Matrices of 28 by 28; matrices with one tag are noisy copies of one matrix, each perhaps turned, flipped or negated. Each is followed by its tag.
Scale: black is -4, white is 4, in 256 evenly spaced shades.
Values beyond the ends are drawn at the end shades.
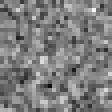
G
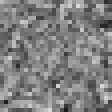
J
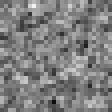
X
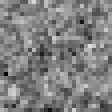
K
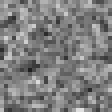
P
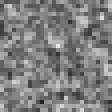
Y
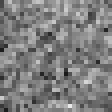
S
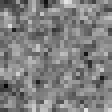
J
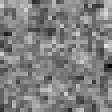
J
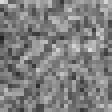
S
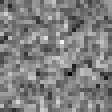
G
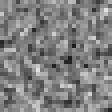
G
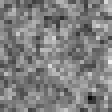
K
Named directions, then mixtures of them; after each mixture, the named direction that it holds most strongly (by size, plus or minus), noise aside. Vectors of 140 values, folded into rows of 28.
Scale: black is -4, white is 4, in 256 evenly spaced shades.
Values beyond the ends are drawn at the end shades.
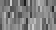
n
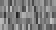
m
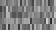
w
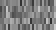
w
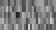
m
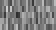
m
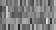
w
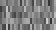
w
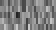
m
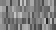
w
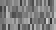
w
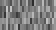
w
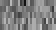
n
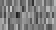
m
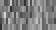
n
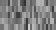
n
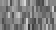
n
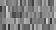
w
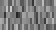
m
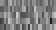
m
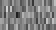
m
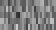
m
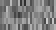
w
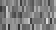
w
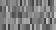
w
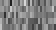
n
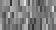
n
